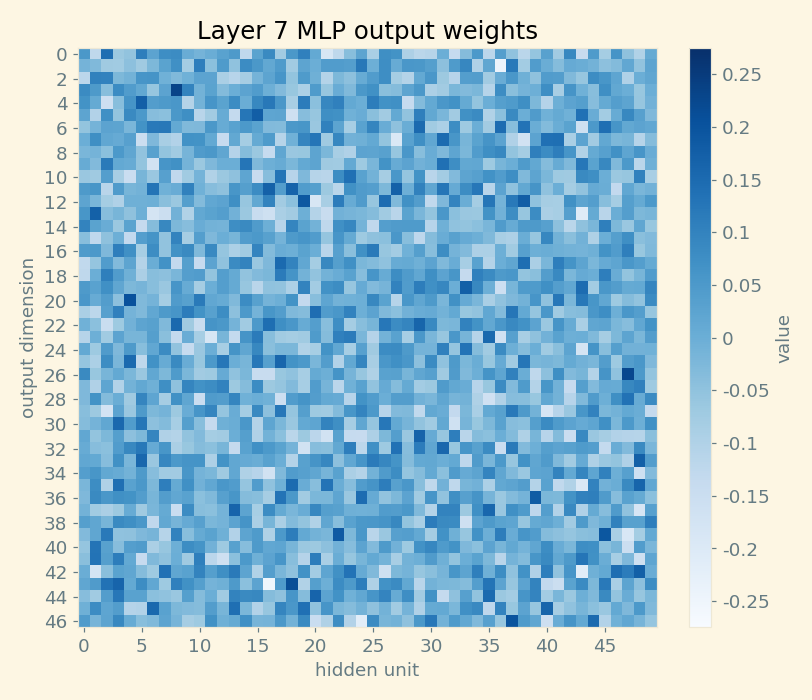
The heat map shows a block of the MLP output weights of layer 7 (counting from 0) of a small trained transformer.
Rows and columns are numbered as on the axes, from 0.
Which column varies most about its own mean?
43
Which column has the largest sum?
22
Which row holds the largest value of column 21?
35
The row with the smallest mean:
31
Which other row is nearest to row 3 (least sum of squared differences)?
16
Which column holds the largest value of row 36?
39
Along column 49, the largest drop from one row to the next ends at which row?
29
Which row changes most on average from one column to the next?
0
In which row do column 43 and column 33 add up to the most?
19
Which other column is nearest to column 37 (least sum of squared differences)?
44
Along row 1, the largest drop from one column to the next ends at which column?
36
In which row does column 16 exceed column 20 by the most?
12
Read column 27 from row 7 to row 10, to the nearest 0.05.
-0.2 -0.05 0 0.05
